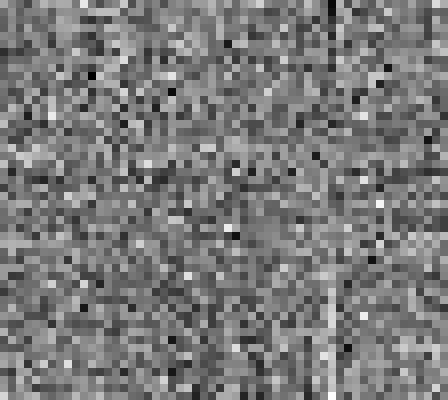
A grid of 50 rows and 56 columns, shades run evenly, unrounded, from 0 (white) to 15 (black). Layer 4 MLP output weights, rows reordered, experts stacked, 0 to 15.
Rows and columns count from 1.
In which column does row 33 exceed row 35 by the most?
28
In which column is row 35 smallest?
24
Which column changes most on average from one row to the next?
16
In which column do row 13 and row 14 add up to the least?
7
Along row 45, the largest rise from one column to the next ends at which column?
43
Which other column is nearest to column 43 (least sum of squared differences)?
14
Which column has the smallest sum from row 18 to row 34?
41
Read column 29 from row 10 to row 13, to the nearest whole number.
4 7 11 8
